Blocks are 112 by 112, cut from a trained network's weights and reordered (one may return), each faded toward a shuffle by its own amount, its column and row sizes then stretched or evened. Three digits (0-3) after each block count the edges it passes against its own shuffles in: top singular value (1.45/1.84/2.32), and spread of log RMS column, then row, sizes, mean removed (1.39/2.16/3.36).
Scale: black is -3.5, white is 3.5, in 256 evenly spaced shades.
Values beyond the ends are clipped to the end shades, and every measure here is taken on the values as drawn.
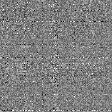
0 2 2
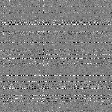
3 1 3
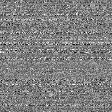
1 0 3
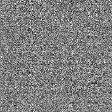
0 2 1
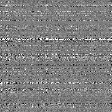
2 2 3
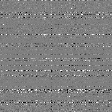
1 1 3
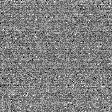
1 1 1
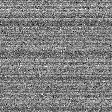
3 0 1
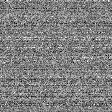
2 0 2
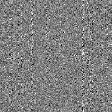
2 2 0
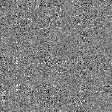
0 2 2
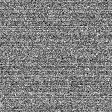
2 0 0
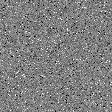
0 0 0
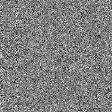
0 2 1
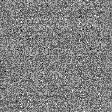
0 2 0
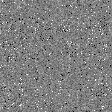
0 1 1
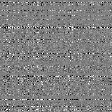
1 2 3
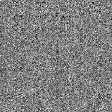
1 1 1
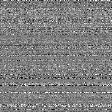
2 1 3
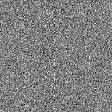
2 1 0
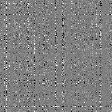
1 3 2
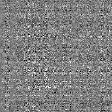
1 3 2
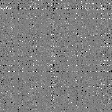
1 2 2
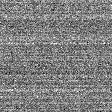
2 0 1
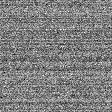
2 0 0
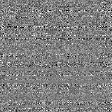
0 2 3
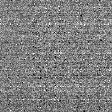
2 2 1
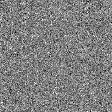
0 1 1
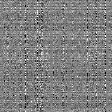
3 3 0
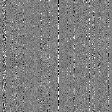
2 3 0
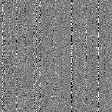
2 3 0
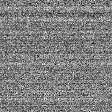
2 1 1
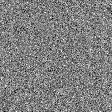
0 0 0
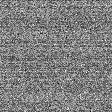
1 0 0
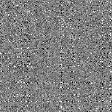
0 2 2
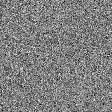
0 0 0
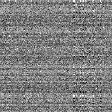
3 2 0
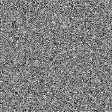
0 1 1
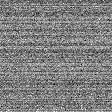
3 0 0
